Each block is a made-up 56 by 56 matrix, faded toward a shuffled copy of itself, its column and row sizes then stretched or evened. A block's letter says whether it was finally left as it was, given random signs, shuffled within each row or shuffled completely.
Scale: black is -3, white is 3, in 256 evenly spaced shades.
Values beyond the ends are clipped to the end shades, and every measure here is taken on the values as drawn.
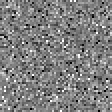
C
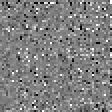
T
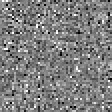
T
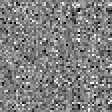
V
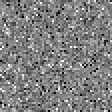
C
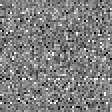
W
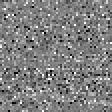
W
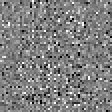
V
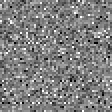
W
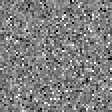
C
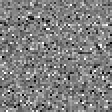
W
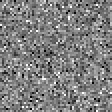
C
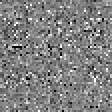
T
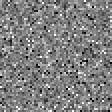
C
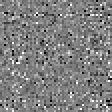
V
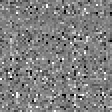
T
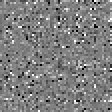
T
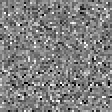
W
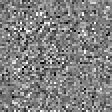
T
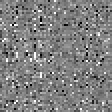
V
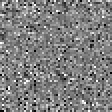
T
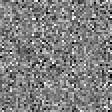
T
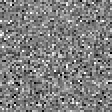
W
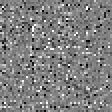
T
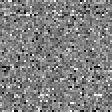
W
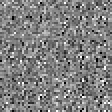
V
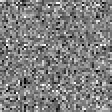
V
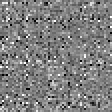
V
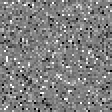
C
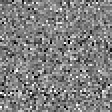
W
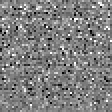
W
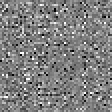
V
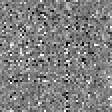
T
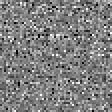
W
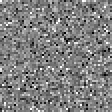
C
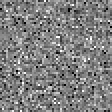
C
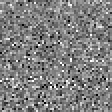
W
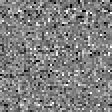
W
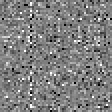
V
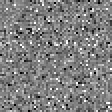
W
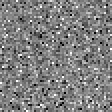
C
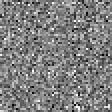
T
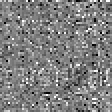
V
